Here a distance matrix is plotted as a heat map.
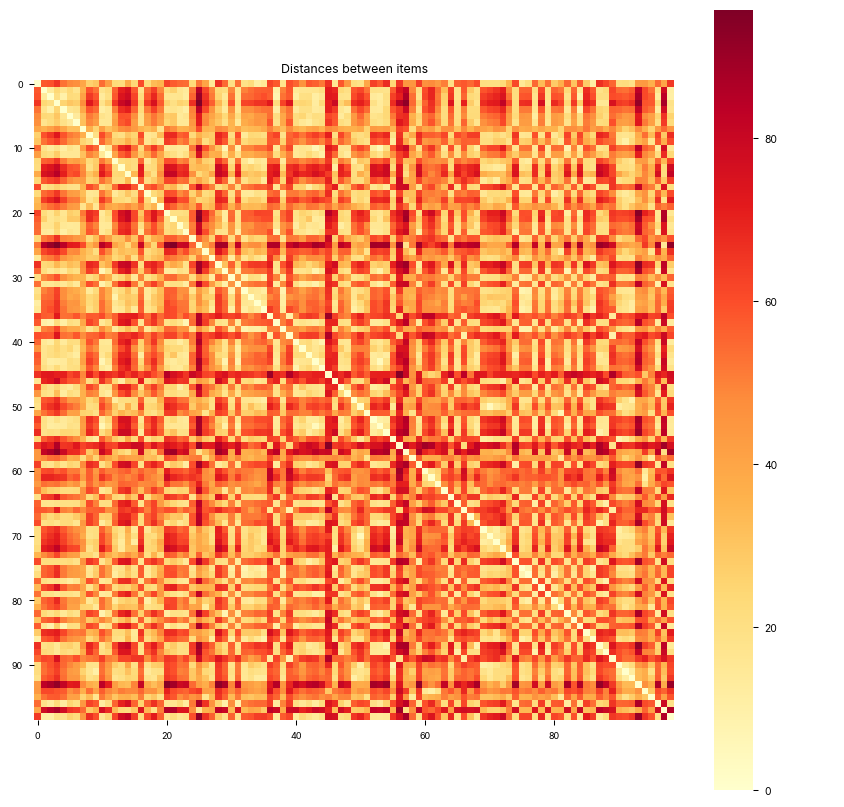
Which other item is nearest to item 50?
70
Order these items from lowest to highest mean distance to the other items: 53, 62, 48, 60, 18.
48, 53, 18, 62, 60
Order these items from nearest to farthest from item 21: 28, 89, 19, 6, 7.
6, 28, 7, 19, 89
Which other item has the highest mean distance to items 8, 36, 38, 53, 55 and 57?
45
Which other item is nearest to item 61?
94
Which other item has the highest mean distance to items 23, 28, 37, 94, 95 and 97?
56
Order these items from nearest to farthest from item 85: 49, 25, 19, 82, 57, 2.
49, 57, 25, 19, 82, 2
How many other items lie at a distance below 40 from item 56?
4
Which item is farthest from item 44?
25
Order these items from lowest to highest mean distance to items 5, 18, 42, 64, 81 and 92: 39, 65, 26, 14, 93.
26, 14, 65, 93, 39
